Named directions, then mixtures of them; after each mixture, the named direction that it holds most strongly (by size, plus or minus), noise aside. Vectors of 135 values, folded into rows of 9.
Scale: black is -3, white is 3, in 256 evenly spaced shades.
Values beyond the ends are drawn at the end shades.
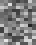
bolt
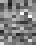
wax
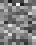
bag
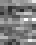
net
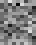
bag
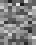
bag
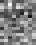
wax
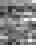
net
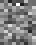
bag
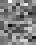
bag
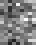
net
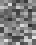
bolt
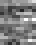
net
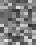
bolt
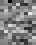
bag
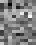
wax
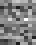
bolt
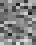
bag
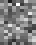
bag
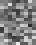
bolt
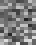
bolt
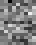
bag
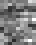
net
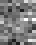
net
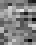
net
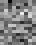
wax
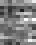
net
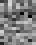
wax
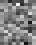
bag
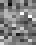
wax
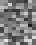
bolt
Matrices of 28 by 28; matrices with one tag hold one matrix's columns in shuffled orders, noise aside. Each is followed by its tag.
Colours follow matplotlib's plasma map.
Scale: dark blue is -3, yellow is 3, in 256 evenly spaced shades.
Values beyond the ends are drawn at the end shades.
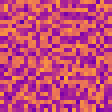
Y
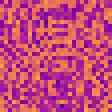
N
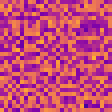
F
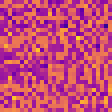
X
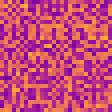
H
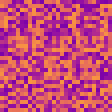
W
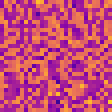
N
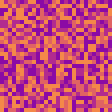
X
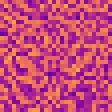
Y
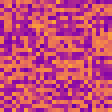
W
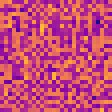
W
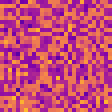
X
